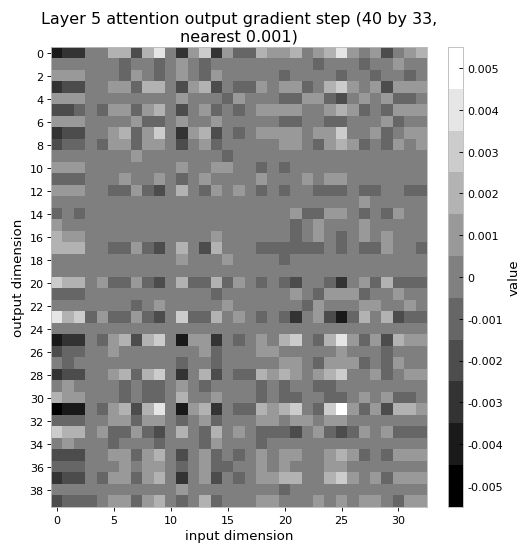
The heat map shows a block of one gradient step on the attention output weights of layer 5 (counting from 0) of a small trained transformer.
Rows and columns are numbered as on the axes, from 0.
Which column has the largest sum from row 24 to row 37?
25
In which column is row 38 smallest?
20
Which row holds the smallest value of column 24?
23
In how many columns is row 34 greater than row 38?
3
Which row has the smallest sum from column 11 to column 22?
17
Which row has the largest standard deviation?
31
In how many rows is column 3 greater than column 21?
9
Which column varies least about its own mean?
10
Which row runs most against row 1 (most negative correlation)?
39
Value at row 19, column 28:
0
